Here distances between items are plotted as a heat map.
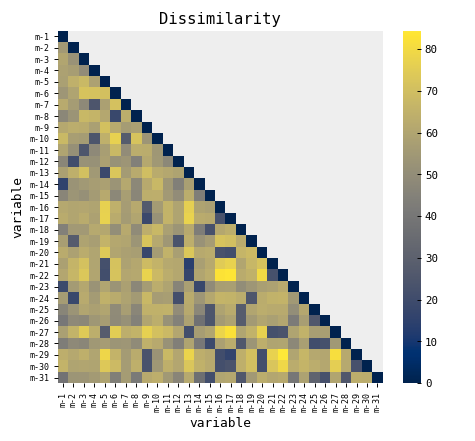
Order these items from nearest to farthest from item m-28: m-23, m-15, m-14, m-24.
m-15, m-14, m-23, m-24
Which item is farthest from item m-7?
m-6
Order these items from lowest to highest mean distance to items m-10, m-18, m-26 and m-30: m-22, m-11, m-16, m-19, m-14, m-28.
m-28, m-16, m-14, m-11, m-19, m-22
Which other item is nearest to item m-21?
m-13
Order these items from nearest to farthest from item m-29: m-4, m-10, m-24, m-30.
m-30, m-10, m-4, m-24
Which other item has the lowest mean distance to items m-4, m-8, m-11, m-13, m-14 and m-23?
m-1
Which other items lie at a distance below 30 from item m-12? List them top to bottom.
m-2, m-19, m-24
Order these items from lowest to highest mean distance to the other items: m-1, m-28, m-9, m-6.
m-28, m-1, m-9, m-6
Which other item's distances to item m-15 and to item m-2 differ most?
m-24
